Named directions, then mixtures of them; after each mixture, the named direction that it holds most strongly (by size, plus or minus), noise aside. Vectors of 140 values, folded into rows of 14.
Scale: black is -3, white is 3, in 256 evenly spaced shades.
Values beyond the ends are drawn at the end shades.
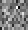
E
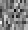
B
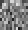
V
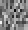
B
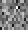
E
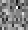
E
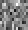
V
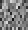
V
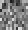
V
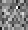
E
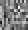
B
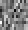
B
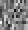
B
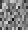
V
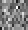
E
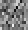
E
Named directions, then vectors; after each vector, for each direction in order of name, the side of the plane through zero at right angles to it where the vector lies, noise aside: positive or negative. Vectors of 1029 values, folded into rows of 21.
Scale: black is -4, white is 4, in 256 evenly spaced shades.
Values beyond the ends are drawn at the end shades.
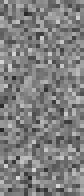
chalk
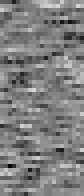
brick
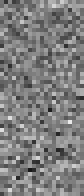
positive, negative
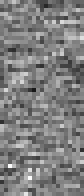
negative, negative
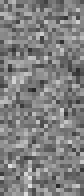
negative, negative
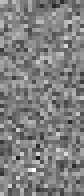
negative, positive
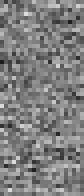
positive, negative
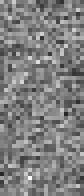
negative, negative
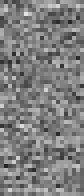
positive, negative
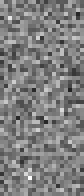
negative, negative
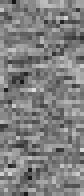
positive, positive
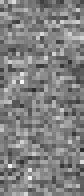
negative, negative
